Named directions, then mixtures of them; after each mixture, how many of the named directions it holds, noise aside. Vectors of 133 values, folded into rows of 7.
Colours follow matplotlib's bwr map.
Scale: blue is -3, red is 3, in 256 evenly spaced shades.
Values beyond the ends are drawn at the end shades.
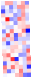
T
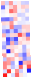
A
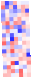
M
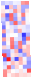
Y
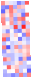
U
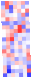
four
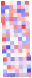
one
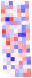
three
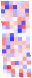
two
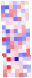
four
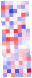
two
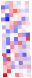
two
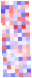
one
